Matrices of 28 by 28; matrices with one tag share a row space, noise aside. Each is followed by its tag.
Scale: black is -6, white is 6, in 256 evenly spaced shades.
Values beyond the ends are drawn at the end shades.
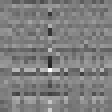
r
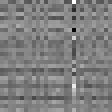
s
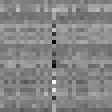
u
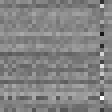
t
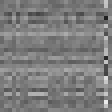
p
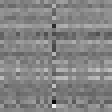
u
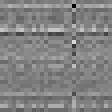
s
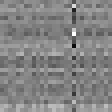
s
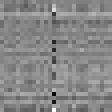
u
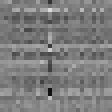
r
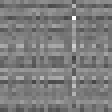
s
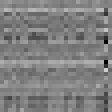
p
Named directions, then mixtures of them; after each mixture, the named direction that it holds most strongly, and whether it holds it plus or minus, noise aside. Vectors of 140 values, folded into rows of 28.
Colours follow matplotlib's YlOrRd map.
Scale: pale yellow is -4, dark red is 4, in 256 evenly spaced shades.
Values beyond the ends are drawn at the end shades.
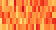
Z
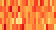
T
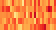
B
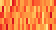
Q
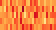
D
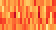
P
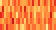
Q, plus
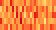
D, plus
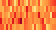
Z, minus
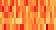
T, plus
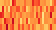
Q, plus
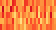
P, minus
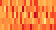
D, plus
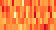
B, plus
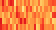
Z, minus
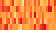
B, plus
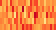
D, plus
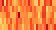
P, minus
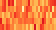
Z, minus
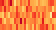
Z, minus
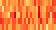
P, plus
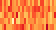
T, plus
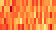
Q, plus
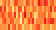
D, minus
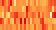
Z, minus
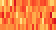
Z, plus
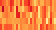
P, minus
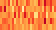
D, minus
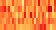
B, plus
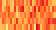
Z, plus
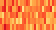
T, plus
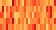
Q, plus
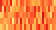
Q, minus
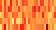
T, plus
